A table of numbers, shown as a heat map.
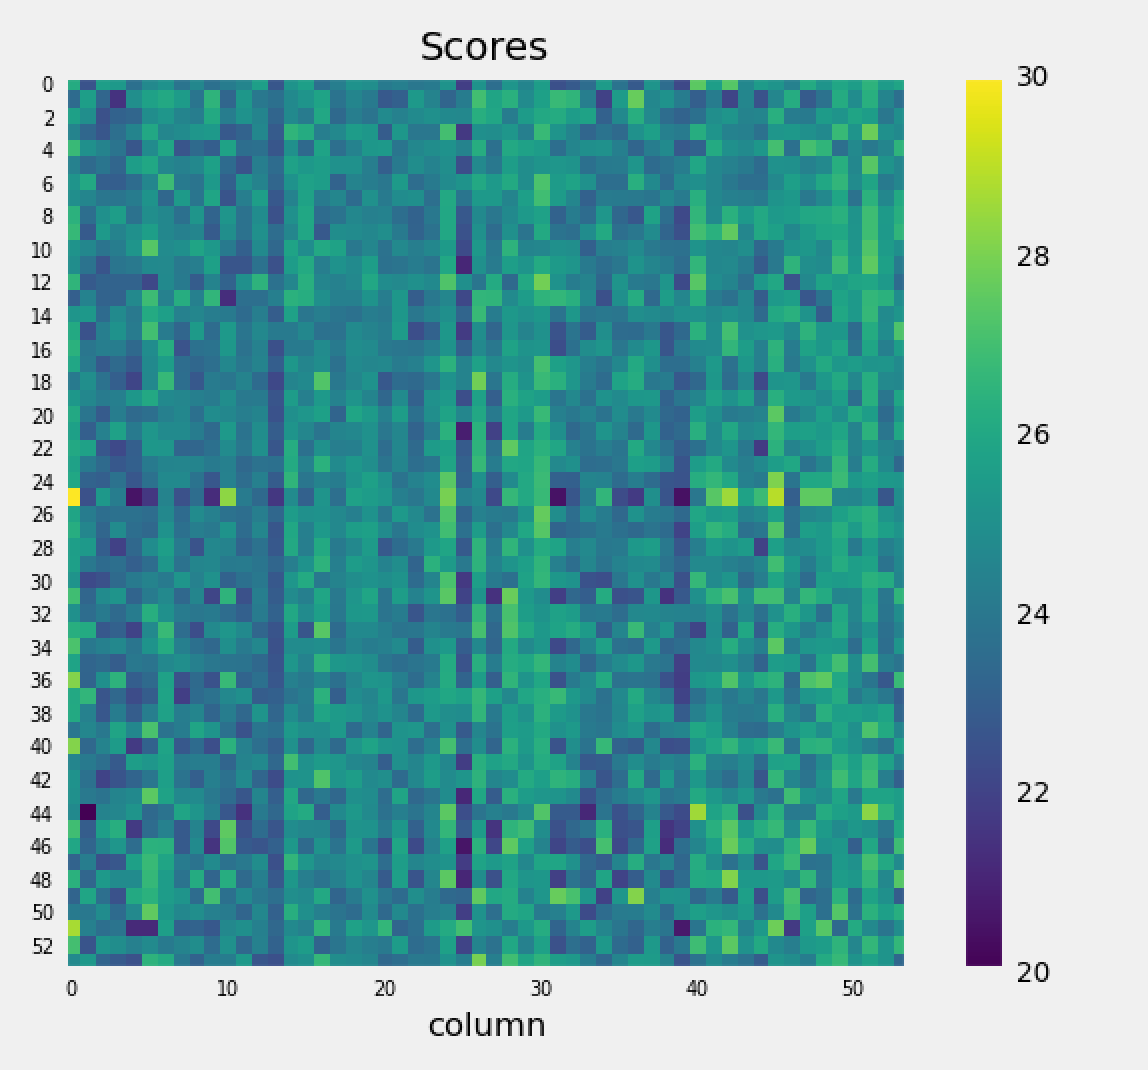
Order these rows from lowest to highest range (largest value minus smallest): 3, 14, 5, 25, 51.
14, 5, 3, 51, 25
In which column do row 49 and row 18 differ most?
4
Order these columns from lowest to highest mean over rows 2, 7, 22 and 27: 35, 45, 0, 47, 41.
35, 47, 41, 0, 45
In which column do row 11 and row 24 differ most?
45
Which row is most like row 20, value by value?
29
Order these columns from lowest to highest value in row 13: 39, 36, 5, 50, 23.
23, 39, 50, 36, 5
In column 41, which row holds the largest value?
25
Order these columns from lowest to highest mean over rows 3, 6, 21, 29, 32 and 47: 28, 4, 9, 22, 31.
22, 4, 9, 31, 28
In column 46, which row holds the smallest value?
51
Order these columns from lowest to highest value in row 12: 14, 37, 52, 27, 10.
10, 37, 14, 52, 27
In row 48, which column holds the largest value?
42
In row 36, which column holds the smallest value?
39
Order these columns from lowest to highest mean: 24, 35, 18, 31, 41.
35, 31, 18, 41, 24
